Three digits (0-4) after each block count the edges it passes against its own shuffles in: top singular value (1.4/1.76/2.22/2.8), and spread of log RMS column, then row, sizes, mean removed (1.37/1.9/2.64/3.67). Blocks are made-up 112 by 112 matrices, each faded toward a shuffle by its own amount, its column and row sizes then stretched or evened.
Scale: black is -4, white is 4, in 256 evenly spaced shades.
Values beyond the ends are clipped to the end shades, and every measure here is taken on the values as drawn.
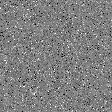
1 0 0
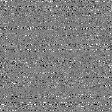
0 1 4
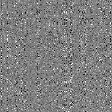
3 3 1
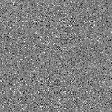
3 1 2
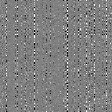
4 4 1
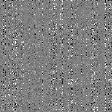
2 4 2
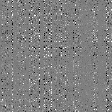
2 4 2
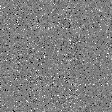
0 2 1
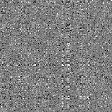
3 2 2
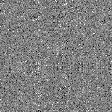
2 1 0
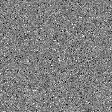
0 1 1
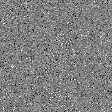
1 1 0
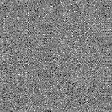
3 1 0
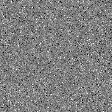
0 1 1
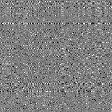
4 0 3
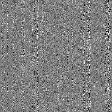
1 4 0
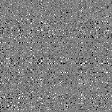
2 2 3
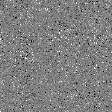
0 2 1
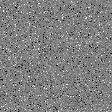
0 1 1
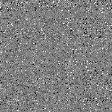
1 2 2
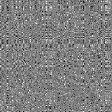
4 3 1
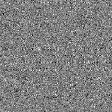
2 1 2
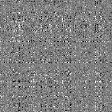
3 3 3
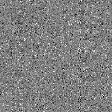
2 2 0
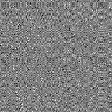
4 2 0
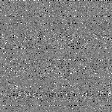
1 1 3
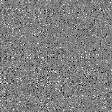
2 1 2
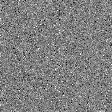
0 1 0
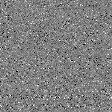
1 0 2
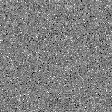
2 0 0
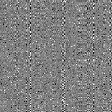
4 3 1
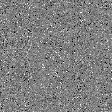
1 2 0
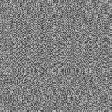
4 1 0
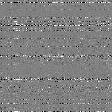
4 1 4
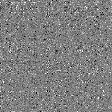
2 1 2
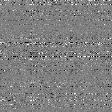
3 1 4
